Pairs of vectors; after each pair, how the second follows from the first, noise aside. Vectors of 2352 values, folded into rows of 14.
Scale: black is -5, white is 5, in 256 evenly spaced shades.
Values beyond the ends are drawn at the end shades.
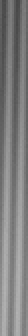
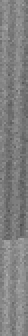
wrapped around, negated, shrunk.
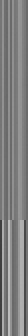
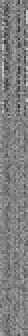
reversed, negated, partly zeroed.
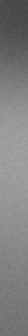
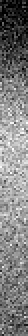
scaled up.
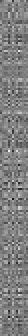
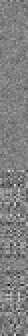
reversed, negated, partly zeroed.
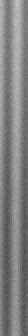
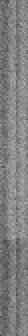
wrapped around, negated, shrunk.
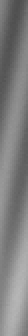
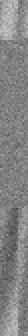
wrapped around, partly zeroed.
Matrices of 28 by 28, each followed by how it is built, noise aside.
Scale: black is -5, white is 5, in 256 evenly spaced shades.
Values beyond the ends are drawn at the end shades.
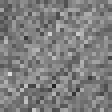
Hankel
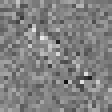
banded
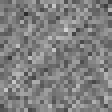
Hankel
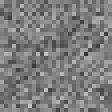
Hankel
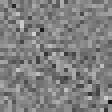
banded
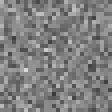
noise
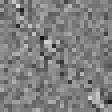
banded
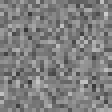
noise
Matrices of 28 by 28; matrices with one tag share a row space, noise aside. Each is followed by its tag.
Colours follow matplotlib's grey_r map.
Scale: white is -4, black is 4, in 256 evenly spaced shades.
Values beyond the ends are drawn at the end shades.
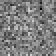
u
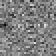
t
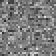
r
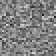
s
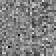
s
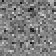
t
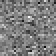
t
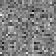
r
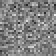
t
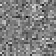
s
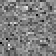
u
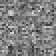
r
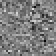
s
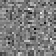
t
